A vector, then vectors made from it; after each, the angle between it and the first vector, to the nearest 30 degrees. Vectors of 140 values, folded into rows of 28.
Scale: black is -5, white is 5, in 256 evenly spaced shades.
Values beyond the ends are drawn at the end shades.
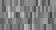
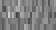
30 degrees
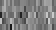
90 degrees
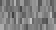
120 degrees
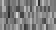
150 degrees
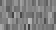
120 degrees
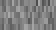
30 degrees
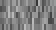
30 degrees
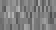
30 degrees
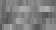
90 degrees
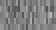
120 degrees
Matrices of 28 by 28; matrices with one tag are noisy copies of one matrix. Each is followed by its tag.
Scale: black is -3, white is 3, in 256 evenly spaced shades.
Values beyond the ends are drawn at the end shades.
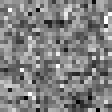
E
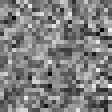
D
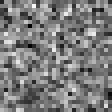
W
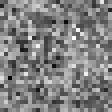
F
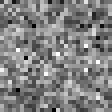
W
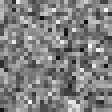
D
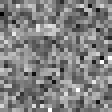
W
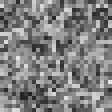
W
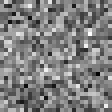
W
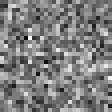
F
